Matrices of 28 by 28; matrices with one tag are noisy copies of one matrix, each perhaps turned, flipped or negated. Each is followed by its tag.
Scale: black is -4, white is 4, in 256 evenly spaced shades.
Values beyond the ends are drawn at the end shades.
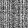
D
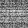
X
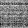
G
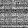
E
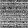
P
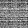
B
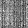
P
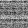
E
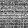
X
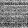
G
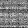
E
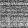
G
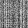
D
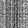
X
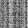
E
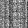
E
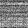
G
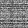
D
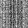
X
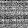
E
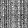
D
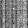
G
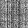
B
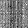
X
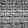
X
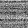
E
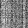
G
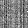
D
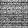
P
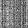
P
